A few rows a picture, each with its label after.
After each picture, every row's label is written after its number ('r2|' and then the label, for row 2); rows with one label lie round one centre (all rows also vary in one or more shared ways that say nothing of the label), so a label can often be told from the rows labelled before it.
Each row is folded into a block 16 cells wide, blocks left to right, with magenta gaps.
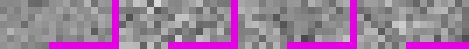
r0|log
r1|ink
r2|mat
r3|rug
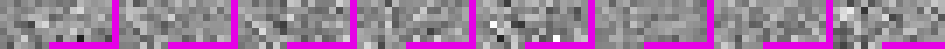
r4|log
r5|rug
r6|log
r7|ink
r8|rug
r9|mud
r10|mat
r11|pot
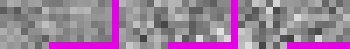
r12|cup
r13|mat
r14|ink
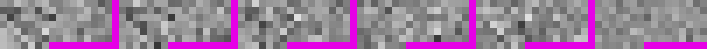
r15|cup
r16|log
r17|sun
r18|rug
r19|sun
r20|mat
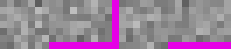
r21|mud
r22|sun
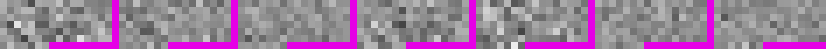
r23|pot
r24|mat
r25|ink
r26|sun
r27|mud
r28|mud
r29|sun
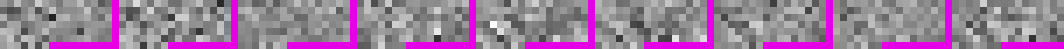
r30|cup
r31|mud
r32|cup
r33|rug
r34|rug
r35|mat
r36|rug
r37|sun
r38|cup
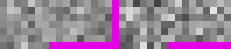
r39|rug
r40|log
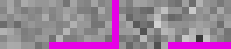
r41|ink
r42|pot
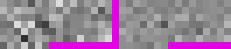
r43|log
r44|sun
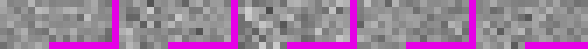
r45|mud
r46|log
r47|mat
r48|rug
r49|mat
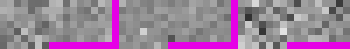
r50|log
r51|mud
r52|rug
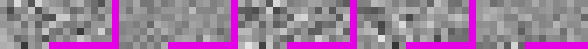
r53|pot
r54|pot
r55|ink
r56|log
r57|mud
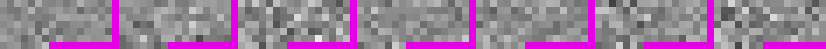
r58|pot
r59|log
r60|mat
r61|pot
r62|cup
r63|sun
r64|sun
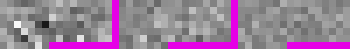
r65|sun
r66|log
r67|sun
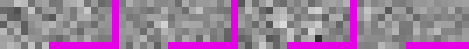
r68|cup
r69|rug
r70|rug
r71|mat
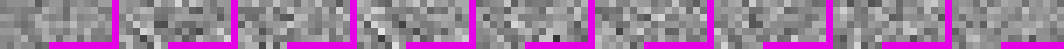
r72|log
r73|pot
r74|mat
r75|pot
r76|sun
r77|mat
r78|ink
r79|log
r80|mud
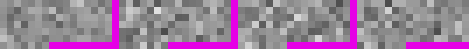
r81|sun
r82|mud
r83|rug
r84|log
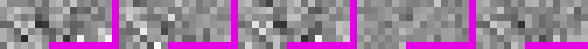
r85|mat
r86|mud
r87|log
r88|pot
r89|cup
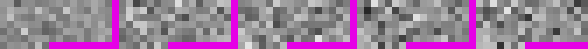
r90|mud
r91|cup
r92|ink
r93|pot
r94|mud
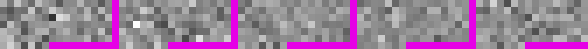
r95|mat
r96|cup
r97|ink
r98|sun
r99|pot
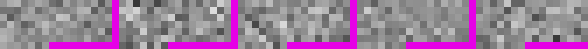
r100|rug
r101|log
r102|rug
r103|ink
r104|cup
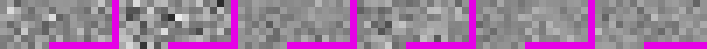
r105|ink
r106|sun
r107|pot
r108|mat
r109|ink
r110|sun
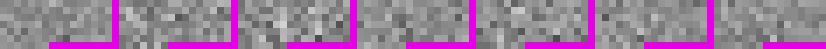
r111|cup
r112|cup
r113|rug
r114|mat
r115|mud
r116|sun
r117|ink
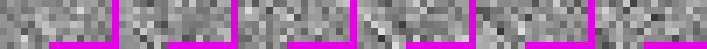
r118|rug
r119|log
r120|ink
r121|pot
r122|rug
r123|mud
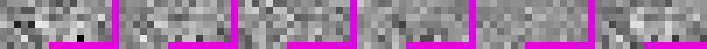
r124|pot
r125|cup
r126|rug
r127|mud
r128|mat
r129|log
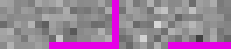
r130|ink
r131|mud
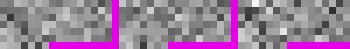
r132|ink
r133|mud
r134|rug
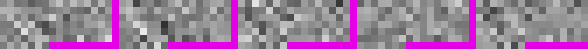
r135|log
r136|mud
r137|pot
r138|ink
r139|sun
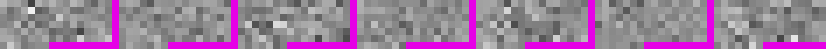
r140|log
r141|mud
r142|mud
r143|sun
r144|log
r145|mat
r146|rug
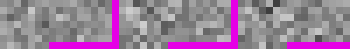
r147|sun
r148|mat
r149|sun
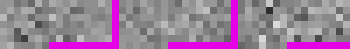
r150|ink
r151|rug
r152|cup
